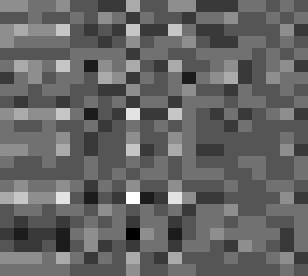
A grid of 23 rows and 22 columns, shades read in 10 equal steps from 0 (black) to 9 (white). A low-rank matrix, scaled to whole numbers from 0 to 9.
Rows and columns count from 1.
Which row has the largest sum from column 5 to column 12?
6
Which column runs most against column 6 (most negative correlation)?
14
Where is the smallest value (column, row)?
10, 20
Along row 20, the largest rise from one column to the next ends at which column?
11
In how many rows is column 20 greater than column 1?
5
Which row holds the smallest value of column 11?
17
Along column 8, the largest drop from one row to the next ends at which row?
8
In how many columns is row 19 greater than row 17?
9
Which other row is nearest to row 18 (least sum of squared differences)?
2
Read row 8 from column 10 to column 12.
5 3 3
